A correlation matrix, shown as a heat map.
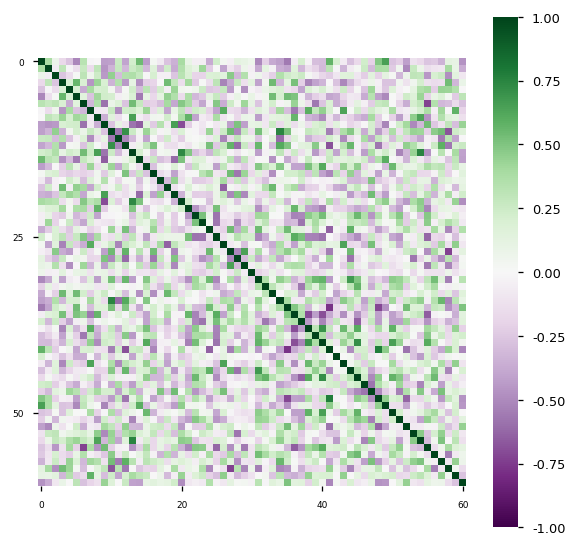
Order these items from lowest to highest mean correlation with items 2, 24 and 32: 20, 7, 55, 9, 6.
9, 55, 7, 20, 6
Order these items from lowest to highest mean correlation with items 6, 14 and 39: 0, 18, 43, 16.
18, 43, 16, 0
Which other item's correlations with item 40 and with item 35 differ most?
36
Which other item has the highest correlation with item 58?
3
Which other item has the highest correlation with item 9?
19
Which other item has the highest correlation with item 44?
31
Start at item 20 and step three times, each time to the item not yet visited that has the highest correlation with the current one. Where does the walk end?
8
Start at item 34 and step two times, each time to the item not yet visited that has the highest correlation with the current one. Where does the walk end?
12
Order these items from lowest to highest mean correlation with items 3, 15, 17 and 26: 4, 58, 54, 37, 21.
37, 21, 58, 54, 4
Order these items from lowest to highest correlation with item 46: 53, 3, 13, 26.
13, 26, 53, 3
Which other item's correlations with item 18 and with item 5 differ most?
47
